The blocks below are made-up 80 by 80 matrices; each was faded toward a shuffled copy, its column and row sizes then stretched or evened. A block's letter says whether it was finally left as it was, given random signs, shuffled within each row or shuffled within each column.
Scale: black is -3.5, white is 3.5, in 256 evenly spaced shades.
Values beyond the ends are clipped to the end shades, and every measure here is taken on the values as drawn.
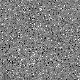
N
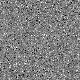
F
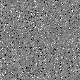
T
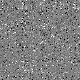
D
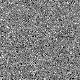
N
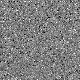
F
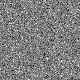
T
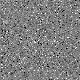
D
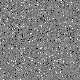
D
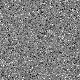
T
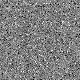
F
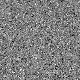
F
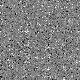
N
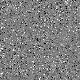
D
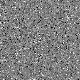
N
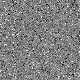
N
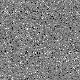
N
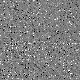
N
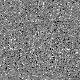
N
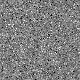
T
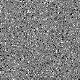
D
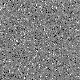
T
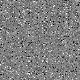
D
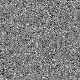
F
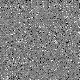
N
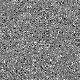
D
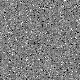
T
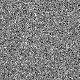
T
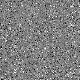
N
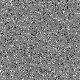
F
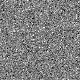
T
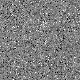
N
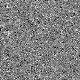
D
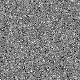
F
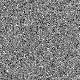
T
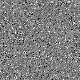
N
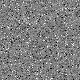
T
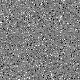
D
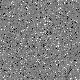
T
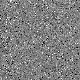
T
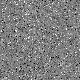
T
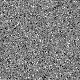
F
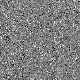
T
